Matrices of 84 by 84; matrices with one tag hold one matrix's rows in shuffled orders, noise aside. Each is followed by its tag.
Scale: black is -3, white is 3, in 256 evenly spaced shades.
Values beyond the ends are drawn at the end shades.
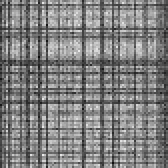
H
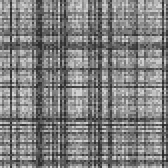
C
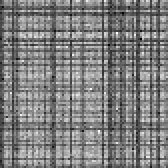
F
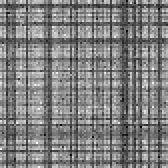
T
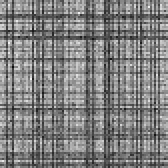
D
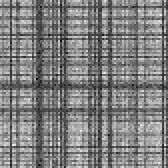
C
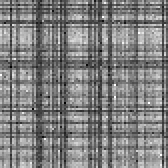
C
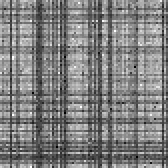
C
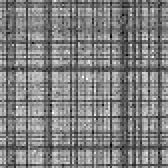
T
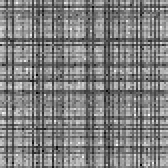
D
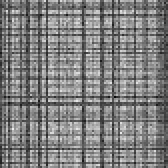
H
